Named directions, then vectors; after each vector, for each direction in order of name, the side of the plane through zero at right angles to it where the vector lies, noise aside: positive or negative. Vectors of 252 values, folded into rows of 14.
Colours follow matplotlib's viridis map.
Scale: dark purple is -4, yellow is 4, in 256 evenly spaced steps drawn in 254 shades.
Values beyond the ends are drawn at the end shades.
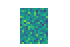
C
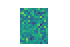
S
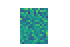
negative, positive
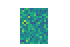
positive, positive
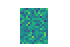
positive, negative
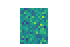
negative, negative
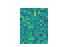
positive, negative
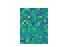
positive, positive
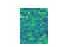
positive, negative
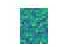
negative, negative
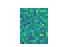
negative, positive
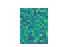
negative, positive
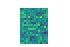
positive, positive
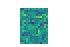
positive, positive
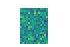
positive, negative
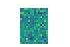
negative, positive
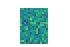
negative, negative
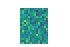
positive, positive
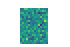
negative, positive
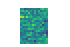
positive, negative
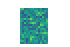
negative, negative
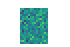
negative, negative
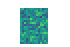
negative, negative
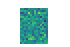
positive, negative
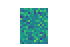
negative, positive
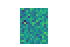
negative, negative
